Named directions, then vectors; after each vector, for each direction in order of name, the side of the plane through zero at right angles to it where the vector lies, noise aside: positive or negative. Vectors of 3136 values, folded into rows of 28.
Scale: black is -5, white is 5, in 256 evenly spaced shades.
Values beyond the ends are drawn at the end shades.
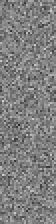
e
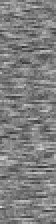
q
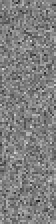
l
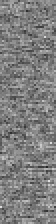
positive, positive, positive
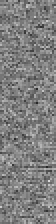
positive, positive, positive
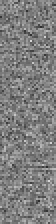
positive, positive, positive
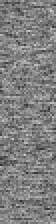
positive, positive, negative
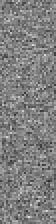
positive, negative, negative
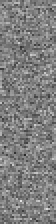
negative, negative, positive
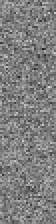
negative, positive, positive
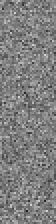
positive, negative, negative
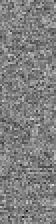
positive, negative, positive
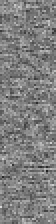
positive, positive, positive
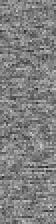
positive, positive, positive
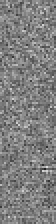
negative, negative, negative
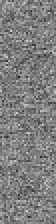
negative, positive, positive
